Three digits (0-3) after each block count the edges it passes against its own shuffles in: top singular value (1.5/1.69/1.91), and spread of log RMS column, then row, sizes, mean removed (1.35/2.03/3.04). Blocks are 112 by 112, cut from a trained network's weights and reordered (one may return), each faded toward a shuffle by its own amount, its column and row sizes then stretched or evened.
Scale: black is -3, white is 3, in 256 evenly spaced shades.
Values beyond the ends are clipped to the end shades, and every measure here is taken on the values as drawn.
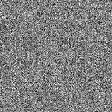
2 1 0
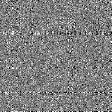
3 2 2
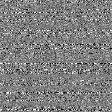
1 0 3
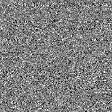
2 0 2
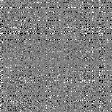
0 3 3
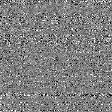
0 1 3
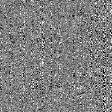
0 3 1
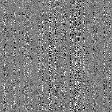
1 3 1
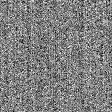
1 0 0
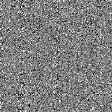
1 2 1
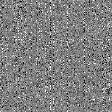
1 3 1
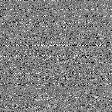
1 0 3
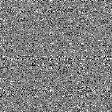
1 2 3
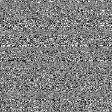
2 0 3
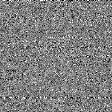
2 1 2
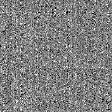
0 2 1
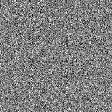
3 1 0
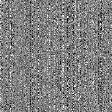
2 3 0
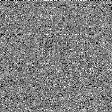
2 1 2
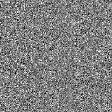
1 2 0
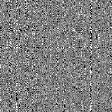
3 3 1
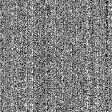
2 2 0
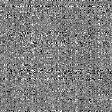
1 2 3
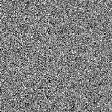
3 1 0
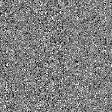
1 2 0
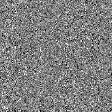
2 2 0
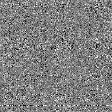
0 2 2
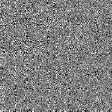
3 3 2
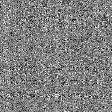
0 0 2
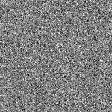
1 0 1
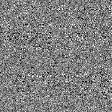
0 1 2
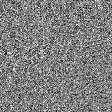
1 0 1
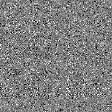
1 2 2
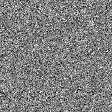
1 0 1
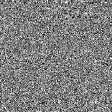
1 0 2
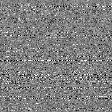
0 0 3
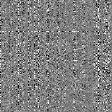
3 3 2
